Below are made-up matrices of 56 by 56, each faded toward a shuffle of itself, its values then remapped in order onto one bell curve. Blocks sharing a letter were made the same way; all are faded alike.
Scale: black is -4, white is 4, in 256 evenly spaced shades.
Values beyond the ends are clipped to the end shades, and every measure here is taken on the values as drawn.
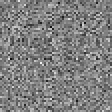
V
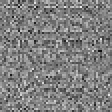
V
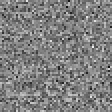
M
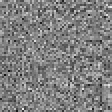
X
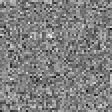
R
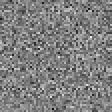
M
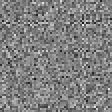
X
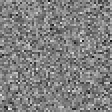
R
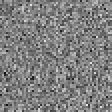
X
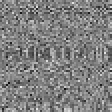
V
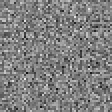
X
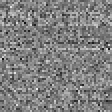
M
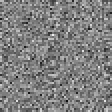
X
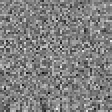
X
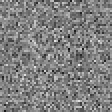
R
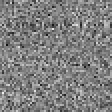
M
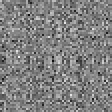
V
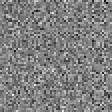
V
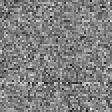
M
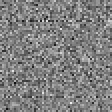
M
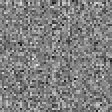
X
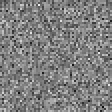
R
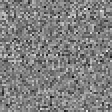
M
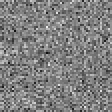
V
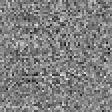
X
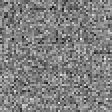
R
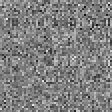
X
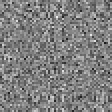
V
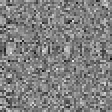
V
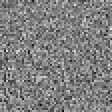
M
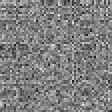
V
